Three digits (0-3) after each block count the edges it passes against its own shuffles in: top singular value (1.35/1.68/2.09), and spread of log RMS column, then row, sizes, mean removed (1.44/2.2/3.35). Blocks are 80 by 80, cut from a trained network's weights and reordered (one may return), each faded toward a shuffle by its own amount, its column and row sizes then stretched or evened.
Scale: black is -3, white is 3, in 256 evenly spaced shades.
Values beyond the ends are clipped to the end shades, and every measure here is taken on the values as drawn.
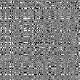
3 2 3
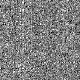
1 0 1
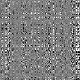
3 3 2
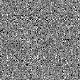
1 1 1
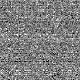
2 1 1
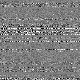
2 0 3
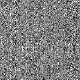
1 2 1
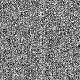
1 0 0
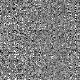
0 2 0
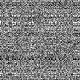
3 1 1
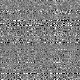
2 1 3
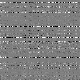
2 1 3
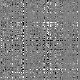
2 3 2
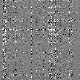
1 3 2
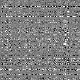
2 2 3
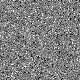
0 0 0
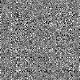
0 2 2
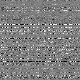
2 1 3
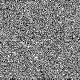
0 0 0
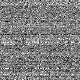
2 0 2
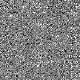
0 1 2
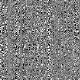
0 3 1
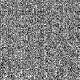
1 1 1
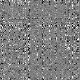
2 3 2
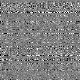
1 1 3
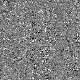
0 1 1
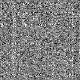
1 0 2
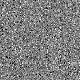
1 1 0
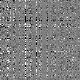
2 3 2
